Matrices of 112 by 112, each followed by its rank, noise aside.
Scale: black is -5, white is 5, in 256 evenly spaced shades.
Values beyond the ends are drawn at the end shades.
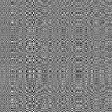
three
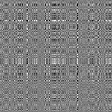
two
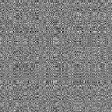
six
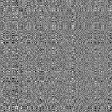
six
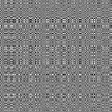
two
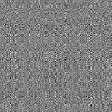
six
